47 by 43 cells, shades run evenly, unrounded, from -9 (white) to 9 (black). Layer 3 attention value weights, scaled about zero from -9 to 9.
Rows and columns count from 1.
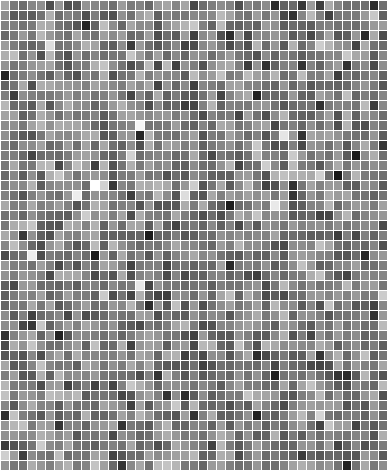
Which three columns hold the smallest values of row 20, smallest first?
9, 21, 18
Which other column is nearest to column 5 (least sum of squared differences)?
8
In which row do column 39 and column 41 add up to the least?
6
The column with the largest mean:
23
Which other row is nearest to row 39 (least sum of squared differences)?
32
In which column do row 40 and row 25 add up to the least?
36
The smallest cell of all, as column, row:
11, 19
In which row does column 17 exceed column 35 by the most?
31
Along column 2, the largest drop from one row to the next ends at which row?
42
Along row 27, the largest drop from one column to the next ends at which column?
27
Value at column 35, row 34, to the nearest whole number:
4
